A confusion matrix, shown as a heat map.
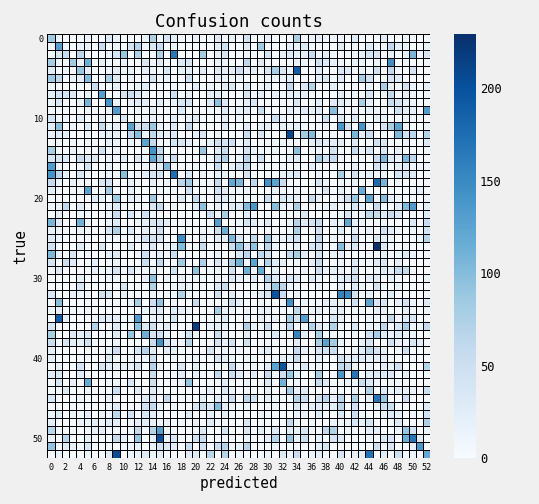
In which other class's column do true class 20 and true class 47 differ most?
44
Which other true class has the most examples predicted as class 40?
32
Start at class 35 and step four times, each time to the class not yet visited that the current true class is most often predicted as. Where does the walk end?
0
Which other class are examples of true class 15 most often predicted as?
14
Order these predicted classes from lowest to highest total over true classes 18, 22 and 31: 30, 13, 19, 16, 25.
16, 13, 19, 25, 30
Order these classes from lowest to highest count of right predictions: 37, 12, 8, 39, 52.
39, 37, 12, 52, 8
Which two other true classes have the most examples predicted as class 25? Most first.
18, 28
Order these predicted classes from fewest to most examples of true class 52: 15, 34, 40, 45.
45, 15, 40, 34
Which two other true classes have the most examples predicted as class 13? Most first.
37, 39
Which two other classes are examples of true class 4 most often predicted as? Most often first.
34, 31
